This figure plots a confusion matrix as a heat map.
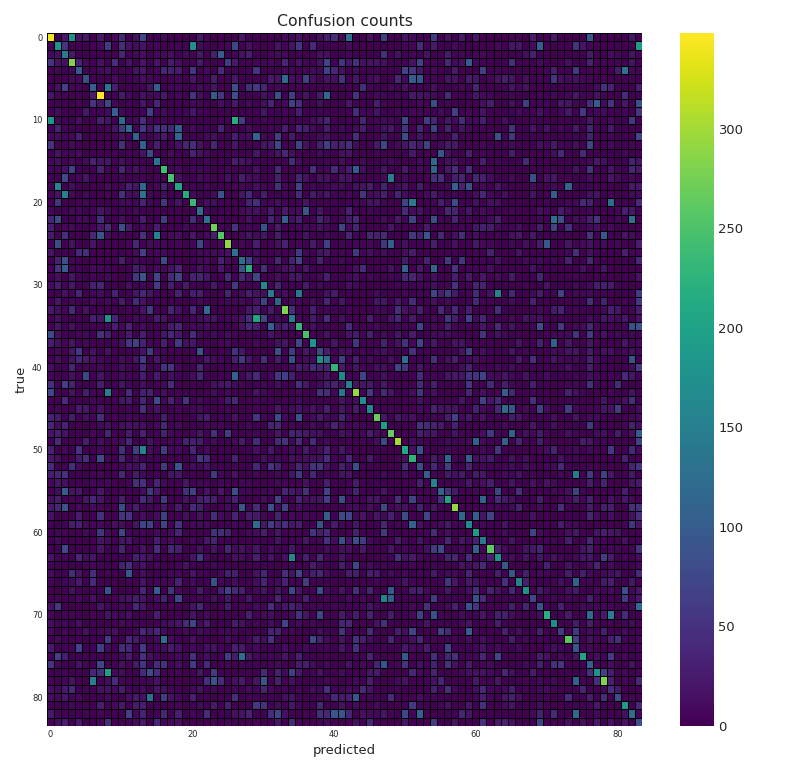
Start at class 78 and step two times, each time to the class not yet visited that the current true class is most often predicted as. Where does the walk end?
8
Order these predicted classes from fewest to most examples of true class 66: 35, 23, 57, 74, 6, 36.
35, 57, 6, 36, 23, 74
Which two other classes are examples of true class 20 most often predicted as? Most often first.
51, 79
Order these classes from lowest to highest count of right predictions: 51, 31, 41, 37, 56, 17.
31, 41, 37, 56, 51, 17
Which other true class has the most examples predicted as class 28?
27
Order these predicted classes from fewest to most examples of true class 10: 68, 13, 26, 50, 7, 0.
68, 7, 13, 50, 0, 26
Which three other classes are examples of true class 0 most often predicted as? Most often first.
3, 42, 76
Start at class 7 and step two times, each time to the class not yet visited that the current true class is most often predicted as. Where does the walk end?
38
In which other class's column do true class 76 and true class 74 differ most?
47
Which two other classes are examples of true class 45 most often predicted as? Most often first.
64, 65
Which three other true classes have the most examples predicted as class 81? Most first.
4, 67, 68
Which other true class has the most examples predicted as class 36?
21
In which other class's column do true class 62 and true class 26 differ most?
60
